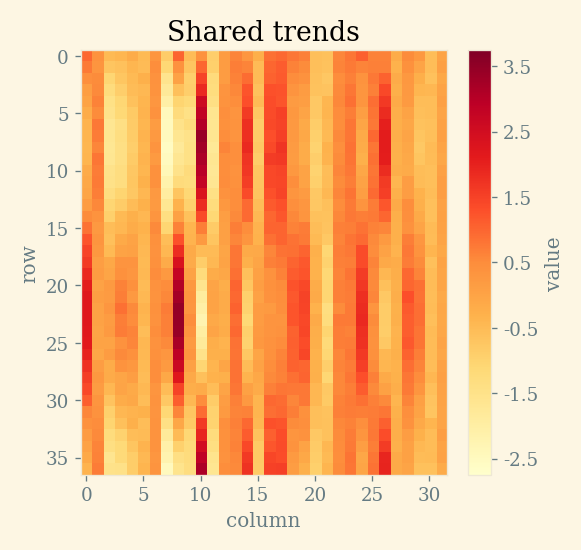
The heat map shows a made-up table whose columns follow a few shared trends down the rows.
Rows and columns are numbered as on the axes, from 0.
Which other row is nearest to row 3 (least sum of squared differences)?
33
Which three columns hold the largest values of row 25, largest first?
8, 0, 24
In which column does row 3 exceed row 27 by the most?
10
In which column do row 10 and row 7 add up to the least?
7
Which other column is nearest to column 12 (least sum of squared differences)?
1
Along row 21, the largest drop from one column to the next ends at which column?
9
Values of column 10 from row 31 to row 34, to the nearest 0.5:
1 1.5 2 2.5
